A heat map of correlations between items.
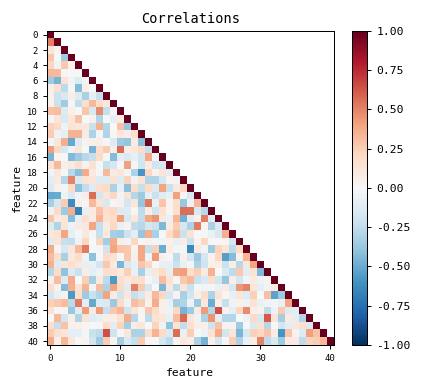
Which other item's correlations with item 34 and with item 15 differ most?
10
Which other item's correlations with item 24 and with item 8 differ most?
36
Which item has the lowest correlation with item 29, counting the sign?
25
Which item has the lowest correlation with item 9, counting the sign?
32
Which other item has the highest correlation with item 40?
30
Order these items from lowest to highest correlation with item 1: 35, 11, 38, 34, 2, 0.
38, 34, 2, 11, 35, 0
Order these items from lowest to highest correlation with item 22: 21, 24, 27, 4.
4, 27, 21, 24
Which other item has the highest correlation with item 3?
19
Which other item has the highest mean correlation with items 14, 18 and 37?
39
